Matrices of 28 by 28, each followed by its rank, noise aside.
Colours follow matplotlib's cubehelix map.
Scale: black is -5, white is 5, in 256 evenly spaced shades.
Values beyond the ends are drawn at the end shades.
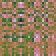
two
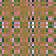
one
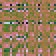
two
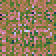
six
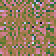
four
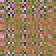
two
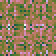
four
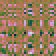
two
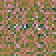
six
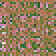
four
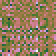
three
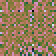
four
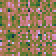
three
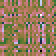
three
